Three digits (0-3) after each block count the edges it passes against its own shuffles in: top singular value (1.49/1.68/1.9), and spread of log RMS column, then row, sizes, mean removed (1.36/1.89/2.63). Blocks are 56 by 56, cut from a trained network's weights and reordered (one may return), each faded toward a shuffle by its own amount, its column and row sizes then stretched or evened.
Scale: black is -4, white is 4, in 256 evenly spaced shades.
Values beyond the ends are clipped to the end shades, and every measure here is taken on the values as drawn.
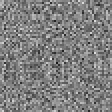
2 1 0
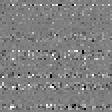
0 1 3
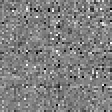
0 2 2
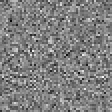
1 0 1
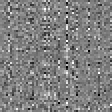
3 3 1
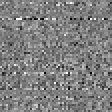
2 0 3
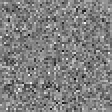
1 1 1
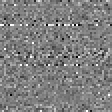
2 0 2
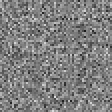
2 1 0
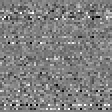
0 0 3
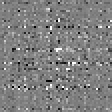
0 2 3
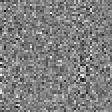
2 2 0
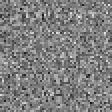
1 0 1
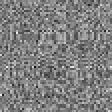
3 0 1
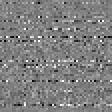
0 0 3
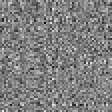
2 1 2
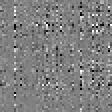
1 3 2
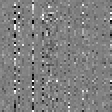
3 3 0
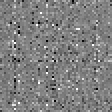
0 2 1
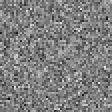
1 1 0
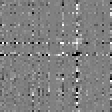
3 3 2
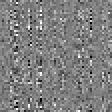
3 3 1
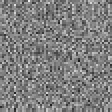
3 1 0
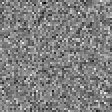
0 0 0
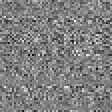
2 0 3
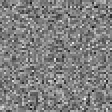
3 1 1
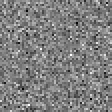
0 2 0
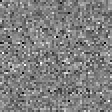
0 0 2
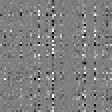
2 3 2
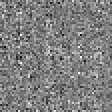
0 2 1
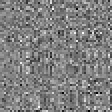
3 2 2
